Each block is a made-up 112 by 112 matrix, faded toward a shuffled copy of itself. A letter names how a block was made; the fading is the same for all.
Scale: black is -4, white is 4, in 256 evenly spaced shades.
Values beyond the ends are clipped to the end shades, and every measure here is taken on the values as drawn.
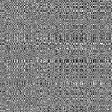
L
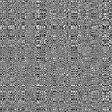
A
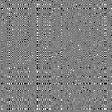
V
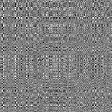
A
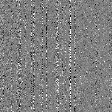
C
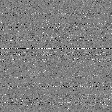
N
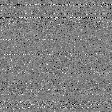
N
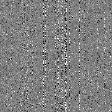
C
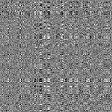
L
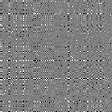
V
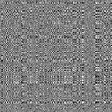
A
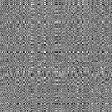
A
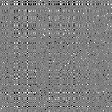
V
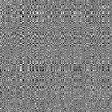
A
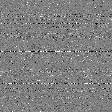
N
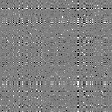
V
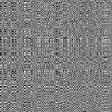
A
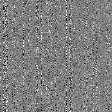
C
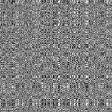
L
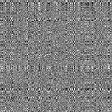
L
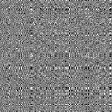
L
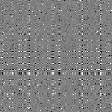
V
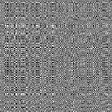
A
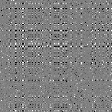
V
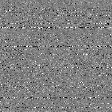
N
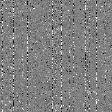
C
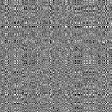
A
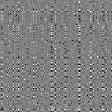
V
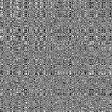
L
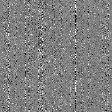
C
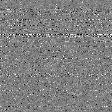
N
